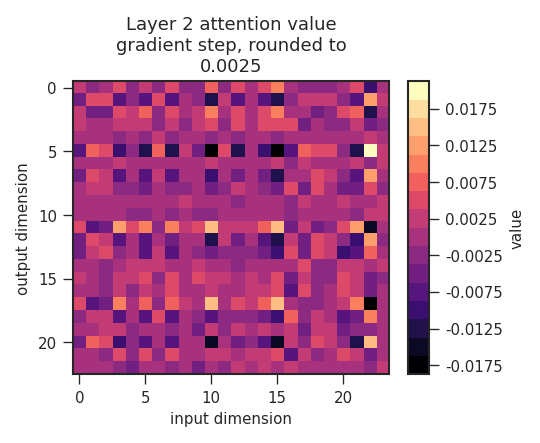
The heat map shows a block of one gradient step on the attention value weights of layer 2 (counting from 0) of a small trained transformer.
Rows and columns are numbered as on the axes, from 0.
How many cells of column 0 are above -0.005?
17
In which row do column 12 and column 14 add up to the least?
5
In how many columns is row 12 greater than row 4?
7
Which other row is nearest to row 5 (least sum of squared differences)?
1
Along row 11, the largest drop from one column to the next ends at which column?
22
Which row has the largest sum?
11
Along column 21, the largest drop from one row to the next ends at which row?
12
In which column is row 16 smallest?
16
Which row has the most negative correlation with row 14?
19
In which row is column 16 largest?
18
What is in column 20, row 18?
-0.0075
